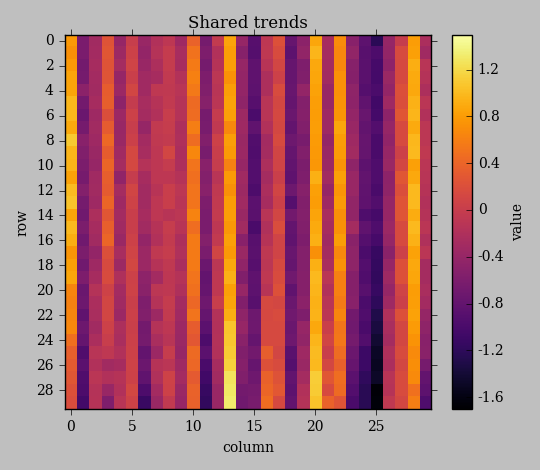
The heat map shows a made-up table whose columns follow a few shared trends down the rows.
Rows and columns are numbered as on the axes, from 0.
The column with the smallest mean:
25
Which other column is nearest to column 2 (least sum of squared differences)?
4
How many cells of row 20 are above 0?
10
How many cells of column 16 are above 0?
9
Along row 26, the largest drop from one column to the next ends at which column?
14
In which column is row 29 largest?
13
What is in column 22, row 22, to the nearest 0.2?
0.6
